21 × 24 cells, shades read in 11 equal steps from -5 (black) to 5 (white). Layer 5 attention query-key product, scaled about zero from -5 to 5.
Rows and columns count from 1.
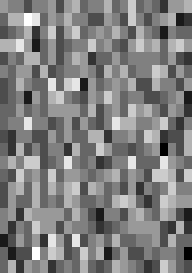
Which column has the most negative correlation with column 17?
13
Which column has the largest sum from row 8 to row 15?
17
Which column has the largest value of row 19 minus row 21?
7
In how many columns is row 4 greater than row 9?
14
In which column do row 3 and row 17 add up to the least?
24
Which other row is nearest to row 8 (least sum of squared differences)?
9
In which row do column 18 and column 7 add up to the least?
21
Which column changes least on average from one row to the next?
6
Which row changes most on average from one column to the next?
19
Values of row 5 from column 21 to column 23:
-1 1 -2
